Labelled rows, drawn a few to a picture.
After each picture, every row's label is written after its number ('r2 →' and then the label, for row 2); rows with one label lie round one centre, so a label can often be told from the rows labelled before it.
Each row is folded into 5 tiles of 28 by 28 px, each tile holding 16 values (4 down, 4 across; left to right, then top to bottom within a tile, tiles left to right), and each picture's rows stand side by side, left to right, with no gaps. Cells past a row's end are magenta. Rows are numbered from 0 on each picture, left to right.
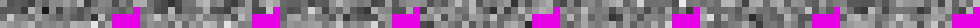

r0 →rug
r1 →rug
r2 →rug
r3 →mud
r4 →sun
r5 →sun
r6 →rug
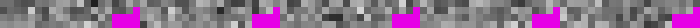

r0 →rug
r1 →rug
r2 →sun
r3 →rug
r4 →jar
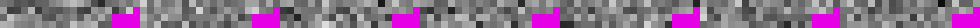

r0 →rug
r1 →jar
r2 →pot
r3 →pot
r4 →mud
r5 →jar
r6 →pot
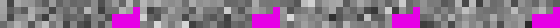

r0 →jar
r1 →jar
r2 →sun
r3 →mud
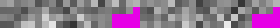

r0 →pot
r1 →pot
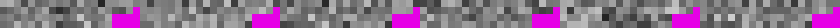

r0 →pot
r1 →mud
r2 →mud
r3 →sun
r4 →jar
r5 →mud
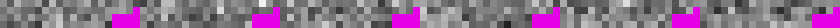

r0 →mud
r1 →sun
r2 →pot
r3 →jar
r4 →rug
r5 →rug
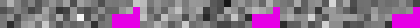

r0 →pot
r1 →jar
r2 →mud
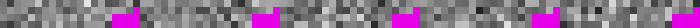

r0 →mud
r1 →pot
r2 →pot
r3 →pot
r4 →mud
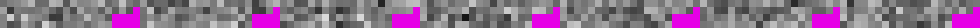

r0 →sun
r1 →rug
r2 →pot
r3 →jar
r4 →jar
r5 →rug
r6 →jar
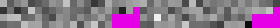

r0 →rug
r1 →mud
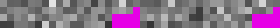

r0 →mud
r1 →sun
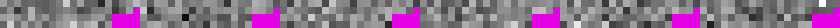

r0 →rug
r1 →jar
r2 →mud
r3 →mud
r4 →jar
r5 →sun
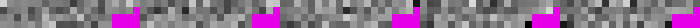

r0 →pot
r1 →rug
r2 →mud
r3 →mud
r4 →mud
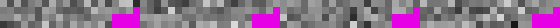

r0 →mud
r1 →rug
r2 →jar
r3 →pot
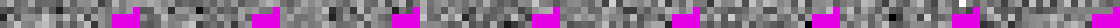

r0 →pot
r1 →pot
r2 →sun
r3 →jar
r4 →mud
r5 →mud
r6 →sun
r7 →mud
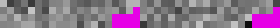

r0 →rug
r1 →mud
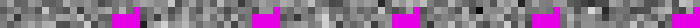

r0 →pot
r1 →pot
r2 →pot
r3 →pot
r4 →rug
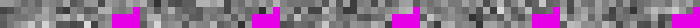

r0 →pot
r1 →rug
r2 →mud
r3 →sun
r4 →jar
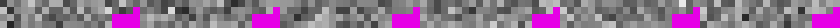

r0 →sun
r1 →rug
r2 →pot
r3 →rug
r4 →sun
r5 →jar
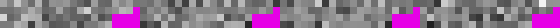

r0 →jar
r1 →mud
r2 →mud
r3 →sun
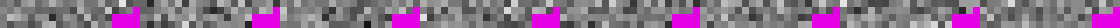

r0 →sun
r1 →mud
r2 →jar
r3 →jar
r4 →mud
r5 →sun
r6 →rug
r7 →sun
